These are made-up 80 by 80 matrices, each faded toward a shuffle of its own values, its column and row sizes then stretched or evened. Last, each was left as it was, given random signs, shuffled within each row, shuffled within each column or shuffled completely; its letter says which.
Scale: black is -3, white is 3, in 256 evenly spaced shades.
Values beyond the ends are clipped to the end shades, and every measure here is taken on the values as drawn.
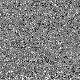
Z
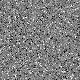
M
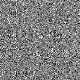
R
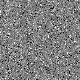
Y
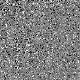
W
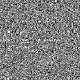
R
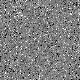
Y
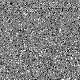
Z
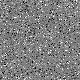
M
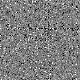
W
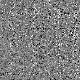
W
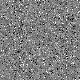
Y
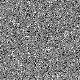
Y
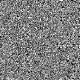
W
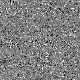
Z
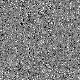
Y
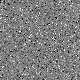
M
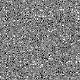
R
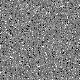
Y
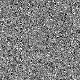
Y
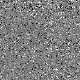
W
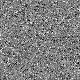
M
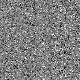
Y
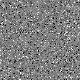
W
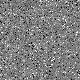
M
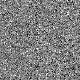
Y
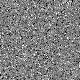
M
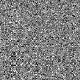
R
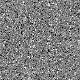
Y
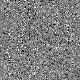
Y
